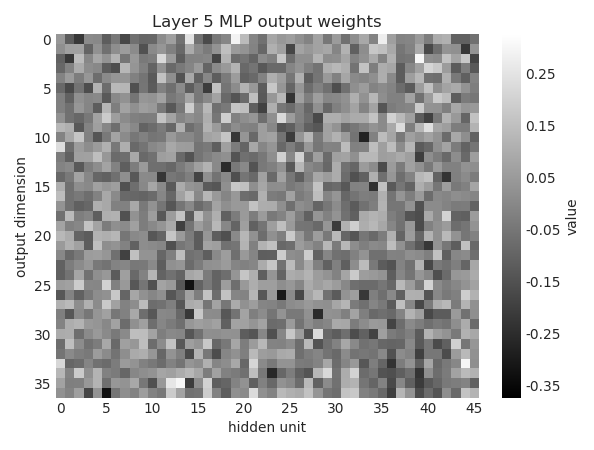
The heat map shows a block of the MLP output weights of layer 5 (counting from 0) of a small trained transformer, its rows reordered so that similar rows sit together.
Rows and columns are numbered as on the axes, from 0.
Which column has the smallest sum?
10
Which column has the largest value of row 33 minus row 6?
44
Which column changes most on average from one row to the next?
40
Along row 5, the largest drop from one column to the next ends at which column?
8
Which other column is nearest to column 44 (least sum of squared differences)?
9
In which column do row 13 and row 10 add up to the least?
25
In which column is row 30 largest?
28
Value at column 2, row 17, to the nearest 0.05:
-0.1
